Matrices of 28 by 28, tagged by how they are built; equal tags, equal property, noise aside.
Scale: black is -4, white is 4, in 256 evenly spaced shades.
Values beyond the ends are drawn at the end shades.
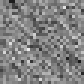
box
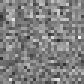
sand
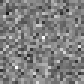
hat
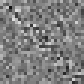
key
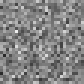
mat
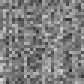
sand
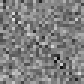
key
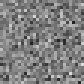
mat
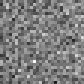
hat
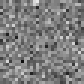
hat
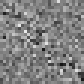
key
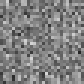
sand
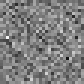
box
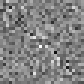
key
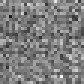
sand
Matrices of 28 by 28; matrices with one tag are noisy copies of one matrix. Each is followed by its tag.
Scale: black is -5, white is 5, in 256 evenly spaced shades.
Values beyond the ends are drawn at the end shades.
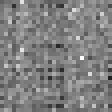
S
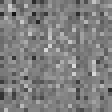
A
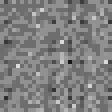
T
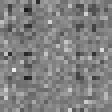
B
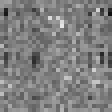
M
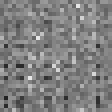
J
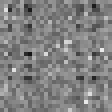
B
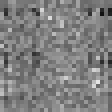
M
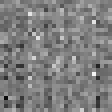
J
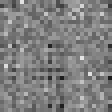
S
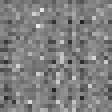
T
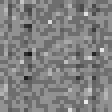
B
